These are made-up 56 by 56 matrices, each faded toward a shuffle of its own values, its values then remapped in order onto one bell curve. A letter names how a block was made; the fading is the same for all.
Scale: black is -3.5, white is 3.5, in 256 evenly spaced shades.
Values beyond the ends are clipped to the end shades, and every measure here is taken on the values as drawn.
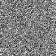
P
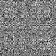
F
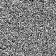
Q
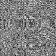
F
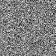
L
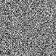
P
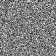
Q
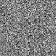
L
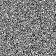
Q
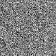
L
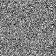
P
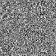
L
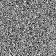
Q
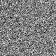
Q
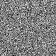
Q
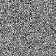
L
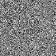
L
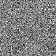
P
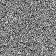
Q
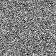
Q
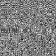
F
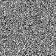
L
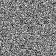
Q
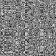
F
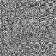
F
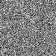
Q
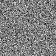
Q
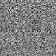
F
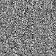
L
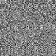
F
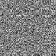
F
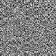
F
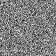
Q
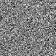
L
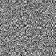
F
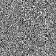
L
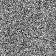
Q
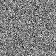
Q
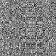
F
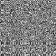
F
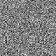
F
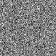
P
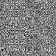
F
